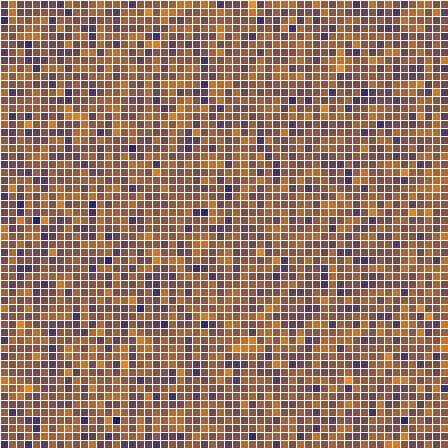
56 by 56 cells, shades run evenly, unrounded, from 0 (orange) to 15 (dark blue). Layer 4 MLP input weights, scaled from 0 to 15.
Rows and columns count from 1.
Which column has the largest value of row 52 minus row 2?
2
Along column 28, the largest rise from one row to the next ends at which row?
14
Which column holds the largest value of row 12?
46
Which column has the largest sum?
7
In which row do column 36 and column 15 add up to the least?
17
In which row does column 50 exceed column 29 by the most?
41
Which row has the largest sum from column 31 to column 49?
12
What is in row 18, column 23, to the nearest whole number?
8
